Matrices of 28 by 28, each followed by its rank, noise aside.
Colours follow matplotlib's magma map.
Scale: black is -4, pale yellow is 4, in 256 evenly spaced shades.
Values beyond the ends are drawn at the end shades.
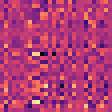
three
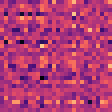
four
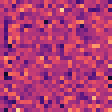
six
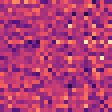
six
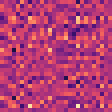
four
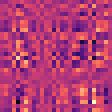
two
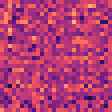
eight
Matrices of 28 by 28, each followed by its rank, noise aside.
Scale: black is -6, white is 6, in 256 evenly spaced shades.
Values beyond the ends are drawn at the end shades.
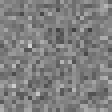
eight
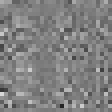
four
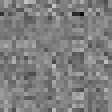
four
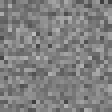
eight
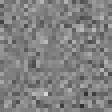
eight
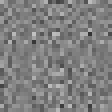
three
